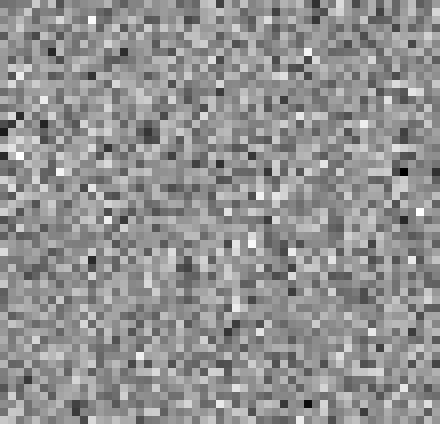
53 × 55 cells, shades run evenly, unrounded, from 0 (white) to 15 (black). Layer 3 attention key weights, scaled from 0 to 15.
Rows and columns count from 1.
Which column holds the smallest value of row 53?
38
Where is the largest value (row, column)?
22, 51
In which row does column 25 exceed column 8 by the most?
3
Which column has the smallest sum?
33
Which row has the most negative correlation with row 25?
53
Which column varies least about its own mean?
9
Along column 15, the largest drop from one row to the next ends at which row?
26
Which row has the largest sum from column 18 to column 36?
41
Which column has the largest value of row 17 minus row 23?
1
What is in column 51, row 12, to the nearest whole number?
10
